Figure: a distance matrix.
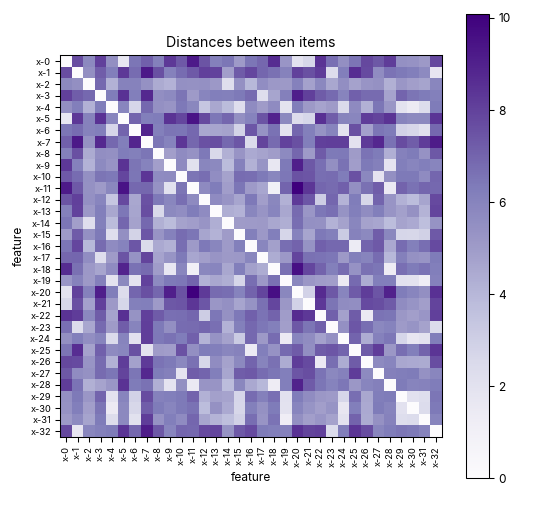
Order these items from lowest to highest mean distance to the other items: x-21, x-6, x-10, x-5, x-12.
x-6, x-12, x-21, x-10, x-5
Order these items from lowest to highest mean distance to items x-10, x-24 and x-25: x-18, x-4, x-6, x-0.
x-4, x-6, x-18, x-0
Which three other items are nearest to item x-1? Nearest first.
x-32, x-23, x-14
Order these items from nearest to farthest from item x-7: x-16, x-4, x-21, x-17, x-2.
x-16, x-2, x-21, x-4, x-17
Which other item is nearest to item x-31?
x-19
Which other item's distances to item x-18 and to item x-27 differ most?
x-11
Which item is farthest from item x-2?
x-3
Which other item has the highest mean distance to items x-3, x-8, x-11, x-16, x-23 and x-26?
x-20
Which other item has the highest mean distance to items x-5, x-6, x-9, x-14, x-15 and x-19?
x-7
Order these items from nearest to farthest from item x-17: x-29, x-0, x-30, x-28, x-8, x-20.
x-28, x-8, x-30, x-29, x-0, x-20
